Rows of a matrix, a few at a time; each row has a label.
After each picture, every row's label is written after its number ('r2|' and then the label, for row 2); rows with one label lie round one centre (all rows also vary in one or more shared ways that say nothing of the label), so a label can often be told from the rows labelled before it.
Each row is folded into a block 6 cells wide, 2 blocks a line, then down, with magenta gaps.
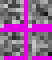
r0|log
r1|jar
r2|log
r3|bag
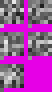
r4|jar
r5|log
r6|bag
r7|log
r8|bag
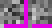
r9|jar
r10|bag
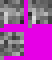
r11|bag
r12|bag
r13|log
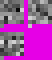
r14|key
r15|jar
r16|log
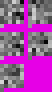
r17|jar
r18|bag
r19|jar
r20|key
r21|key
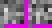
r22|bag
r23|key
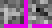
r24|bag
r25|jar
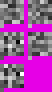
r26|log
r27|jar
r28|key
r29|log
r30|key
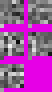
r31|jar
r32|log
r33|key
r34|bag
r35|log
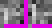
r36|bag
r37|bag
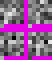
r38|bag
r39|jar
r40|log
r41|key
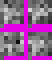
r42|bag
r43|bag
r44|key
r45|bag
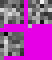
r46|bag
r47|jar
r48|bag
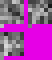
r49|jar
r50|bag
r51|bag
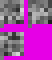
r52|key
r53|bag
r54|log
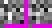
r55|key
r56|key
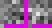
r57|jar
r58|bag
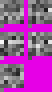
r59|key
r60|key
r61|log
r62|key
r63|key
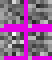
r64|jar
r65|log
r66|jar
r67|log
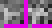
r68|bag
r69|bag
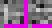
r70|bag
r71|log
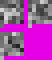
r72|bag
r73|jar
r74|jar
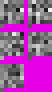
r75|key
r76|key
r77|jar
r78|key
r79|key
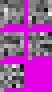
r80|bag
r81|key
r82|key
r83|jar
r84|jar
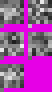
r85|bag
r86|jar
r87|key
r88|key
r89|bag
